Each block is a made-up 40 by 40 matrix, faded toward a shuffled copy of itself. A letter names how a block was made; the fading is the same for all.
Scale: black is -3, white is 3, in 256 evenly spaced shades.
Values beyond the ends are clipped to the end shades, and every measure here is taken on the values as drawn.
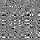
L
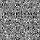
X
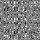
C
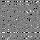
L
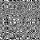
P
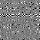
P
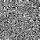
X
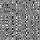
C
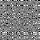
P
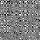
P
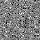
X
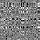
P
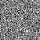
X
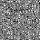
X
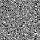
X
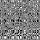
P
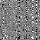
C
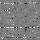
L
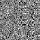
X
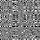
P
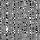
C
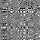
L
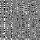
C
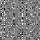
C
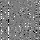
C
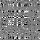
L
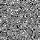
X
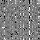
C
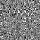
X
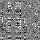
C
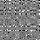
L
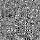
X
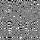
L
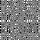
C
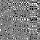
L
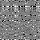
L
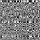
P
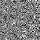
X
